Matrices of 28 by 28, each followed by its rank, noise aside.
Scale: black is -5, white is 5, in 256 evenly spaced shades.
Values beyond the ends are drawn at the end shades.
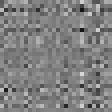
three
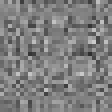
four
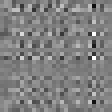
two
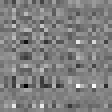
two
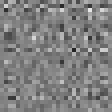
three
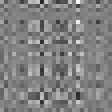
two
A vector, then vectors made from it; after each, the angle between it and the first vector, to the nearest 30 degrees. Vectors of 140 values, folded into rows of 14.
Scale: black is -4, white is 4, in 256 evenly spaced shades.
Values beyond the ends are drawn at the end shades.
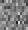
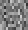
60 degrees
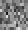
60 degrees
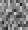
90 degrees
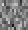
90 degrees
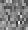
30 degrees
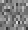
150 degrees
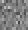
150 degrees
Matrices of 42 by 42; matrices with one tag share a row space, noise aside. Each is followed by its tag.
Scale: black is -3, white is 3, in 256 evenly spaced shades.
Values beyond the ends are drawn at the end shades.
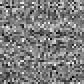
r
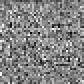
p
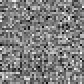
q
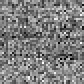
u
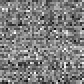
u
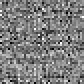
p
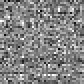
r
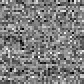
r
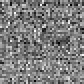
p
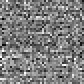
q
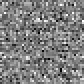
q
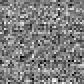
r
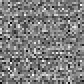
p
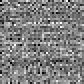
p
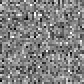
p
